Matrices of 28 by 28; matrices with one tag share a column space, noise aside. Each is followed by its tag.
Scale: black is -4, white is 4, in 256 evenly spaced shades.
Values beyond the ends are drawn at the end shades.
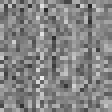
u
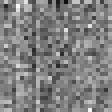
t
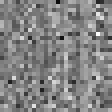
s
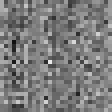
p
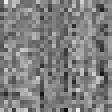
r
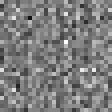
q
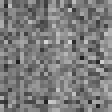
p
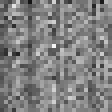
t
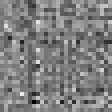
p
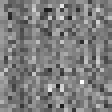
q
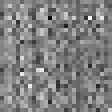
q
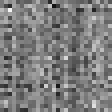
u
